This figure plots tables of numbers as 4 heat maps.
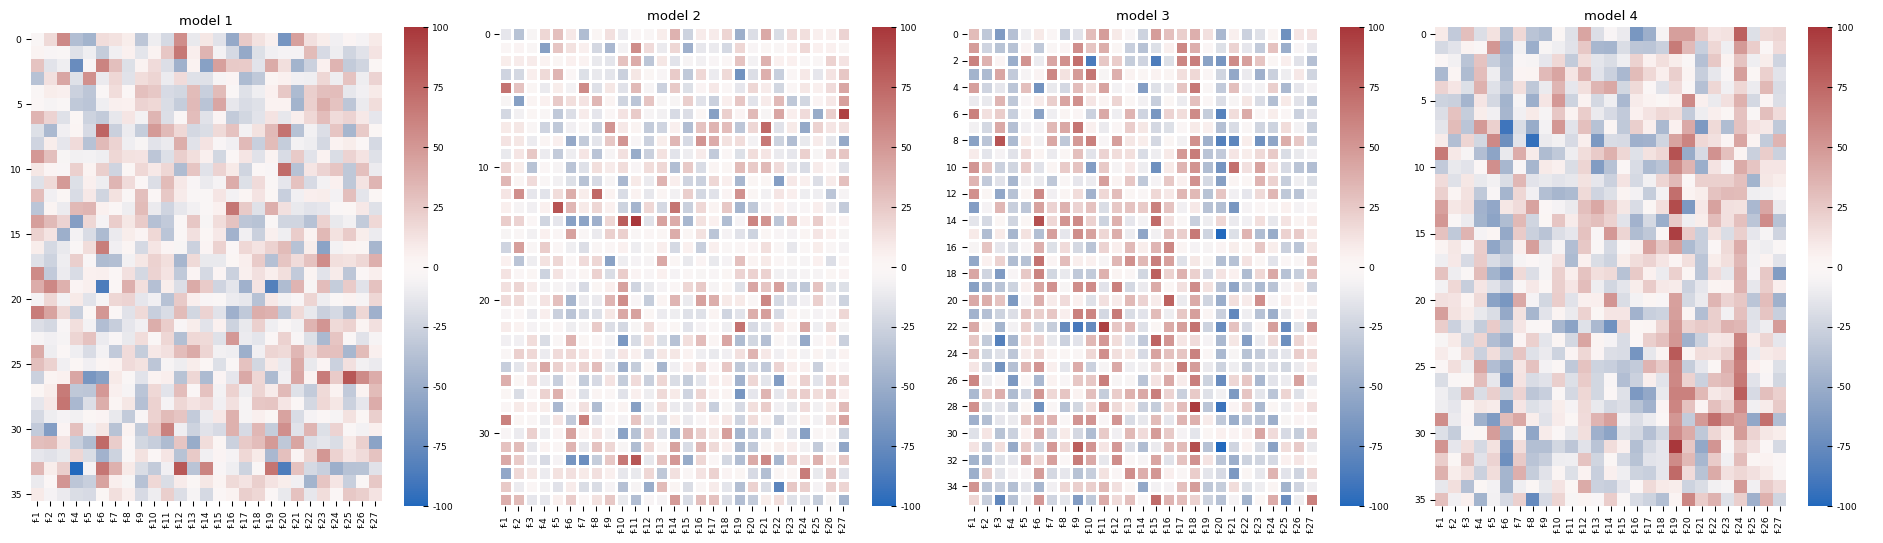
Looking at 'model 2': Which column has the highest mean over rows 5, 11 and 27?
f-27
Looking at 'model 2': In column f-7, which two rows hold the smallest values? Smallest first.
32, 14
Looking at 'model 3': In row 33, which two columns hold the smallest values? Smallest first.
f-21, f-1
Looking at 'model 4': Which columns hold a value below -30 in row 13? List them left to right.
f-4, f-5, f-20, f-25
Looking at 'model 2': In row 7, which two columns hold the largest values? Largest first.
f-21, f-9
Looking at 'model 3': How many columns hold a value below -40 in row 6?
3
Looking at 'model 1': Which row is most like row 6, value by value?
15
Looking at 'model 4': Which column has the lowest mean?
f-6
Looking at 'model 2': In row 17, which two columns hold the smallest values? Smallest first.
f-9, f-2
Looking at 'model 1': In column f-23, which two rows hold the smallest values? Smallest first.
16, 23
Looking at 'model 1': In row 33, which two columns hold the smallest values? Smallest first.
f-4, f-20
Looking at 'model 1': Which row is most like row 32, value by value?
17
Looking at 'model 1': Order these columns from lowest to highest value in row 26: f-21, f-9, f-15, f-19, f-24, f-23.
f-19, f-9, f-15, f-24, f-21, f-23
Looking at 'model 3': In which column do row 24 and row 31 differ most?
f-9
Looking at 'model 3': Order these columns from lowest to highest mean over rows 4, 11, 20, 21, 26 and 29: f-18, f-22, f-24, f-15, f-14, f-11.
f-14, f-24, f-22, f-15, f-11, f-18
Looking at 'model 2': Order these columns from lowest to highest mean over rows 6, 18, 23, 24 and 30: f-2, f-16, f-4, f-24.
f-24, f-4, f-2, f-16
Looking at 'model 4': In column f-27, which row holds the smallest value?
18
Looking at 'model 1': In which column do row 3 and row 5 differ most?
f-5
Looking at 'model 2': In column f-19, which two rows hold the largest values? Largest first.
22, 12
